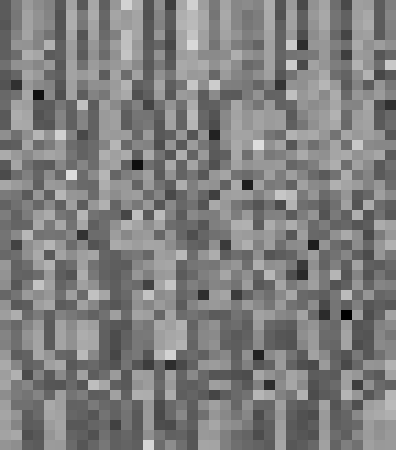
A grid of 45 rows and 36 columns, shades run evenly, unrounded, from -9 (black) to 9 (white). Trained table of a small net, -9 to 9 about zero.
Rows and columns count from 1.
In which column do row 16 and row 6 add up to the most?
12
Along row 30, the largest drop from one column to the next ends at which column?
22
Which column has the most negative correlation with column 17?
26
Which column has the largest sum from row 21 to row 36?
16
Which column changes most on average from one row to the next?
27
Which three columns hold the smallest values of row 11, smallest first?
36, 14, 35
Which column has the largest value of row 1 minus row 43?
18
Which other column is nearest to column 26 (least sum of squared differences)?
1
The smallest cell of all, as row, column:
32, 32
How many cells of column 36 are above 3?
6
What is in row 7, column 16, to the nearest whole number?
-3
